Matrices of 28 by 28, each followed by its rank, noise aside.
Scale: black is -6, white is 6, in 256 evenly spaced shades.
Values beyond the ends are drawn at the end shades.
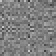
four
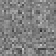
four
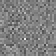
six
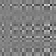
one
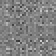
four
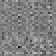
four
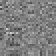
four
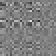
two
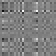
one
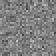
six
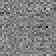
six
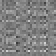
two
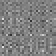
three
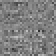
four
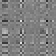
one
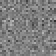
four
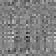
three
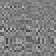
three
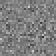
six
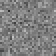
six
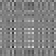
one
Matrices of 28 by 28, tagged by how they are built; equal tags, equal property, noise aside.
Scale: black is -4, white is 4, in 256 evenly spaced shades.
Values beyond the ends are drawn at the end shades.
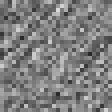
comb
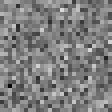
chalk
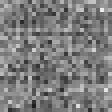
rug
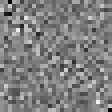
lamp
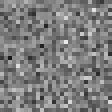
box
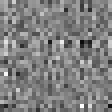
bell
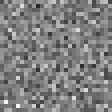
chalk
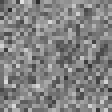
comb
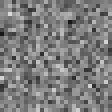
box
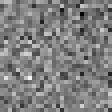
bell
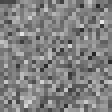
comb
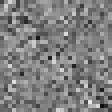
lamp
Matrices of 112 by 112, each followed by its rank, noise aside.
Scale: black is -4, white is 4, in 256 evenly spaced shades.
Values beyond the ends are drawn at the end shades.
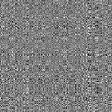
seven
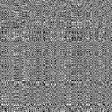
six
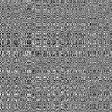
four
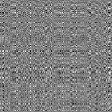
four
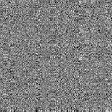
eight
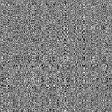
eight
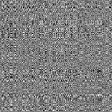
six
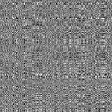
five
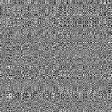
six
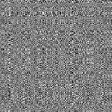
six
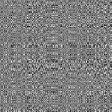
five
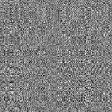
six
